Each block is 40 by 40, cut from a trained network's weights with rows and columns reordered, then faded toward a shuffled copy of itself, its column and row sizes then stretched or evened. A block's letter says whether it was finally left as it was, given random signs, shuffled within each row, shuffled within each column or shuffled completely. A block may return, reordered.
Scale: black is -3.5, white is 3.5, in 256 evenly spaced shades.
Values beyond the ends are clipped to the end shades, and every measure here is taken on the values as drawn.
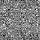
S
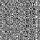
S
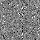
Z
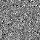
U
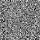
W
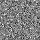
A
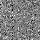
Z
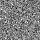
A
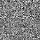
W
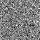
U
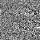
W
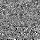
U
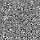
W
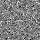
A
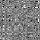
S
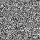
U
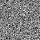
Z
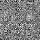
S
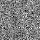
W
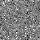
Z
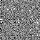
W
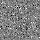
U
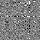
S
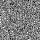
A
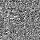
U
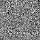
W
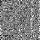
S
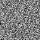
Z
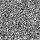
A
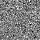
A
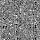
Z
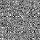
S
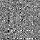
S
